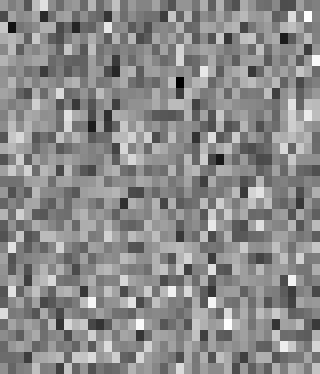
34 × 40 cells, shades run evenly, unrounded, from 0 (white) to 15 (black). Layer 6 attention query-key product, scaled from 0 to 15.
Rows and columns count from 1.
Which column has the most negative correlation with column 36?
5
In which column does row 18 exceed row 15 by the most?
17
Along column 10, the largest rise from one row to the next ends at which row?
34
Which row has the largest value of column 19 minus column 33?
18
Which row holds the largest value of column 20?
13
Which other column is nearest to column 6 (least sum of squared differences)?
7
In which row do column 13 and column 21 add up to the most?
30
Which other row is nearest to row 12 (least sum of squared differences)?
11
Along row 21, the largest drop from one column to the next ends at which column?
27
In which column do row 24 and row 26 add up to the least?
16
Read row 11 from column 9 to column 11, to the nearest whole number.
2 5 6
